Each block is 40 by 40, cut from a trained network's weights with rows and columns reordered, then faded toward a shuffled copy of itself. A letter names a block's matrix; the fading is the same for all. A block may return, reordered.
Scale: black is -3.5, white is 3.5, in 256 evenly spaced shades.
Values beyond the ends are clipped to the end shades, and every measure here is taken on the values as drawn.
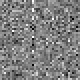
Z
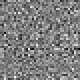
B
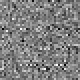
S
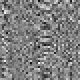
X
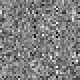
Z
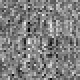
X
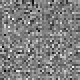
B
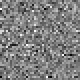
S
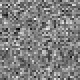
X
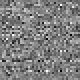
B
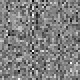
X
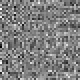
X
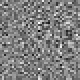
X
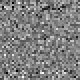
S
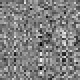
X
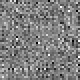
B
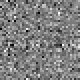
B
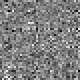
B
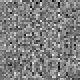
X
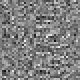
X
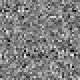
S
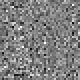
B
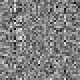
X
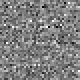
S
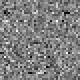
S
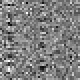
X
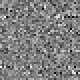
S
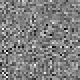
B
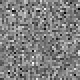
Z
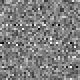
S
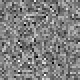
Z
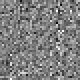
Z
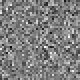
X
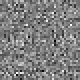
B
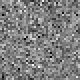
Z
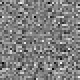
B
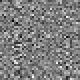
X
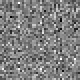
Z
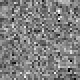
Z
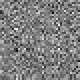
X
